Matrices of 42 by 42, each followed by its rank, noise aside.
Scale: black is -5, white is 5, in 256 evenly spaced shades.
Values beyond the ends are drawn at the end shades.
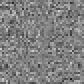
eight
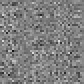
eight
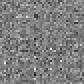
eight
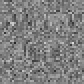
eight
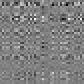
three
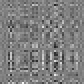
three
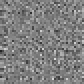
eight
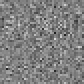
eight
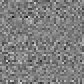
six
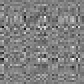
three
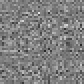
six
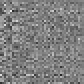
four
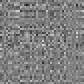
four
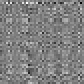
three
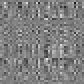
three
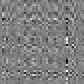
three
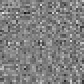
six
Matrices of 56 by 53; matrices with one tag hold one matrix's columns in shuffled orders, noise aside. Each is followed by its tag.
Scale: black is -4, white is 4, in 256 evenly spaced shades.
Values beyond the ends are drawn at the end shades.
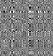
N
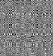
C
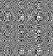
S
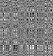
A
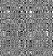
N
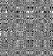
N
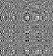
S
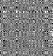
N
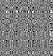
N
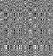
A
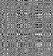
C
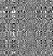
N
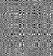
C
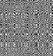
C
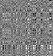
A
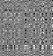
A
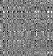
N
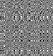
S
